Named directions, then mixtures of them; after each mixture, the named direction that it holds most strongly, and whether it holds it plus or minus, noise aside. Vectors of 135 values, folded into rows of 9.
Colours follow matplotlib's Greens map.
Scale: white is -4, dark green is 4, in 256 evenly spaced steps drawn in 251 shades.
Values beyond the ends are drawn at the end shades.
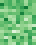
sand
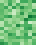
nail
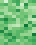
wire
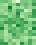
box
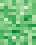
sand, minus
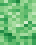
wire, plus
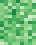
nail, minus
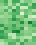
nail, minus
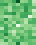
box, minus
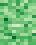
wire, plus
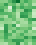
box, minus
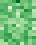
box, minus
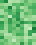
box, plus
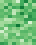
nail, plus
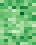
sand, plus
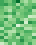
nail, minus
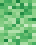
box, minus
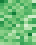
nail, minus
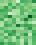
nail, plus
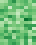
sand, minus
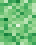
wire, plus
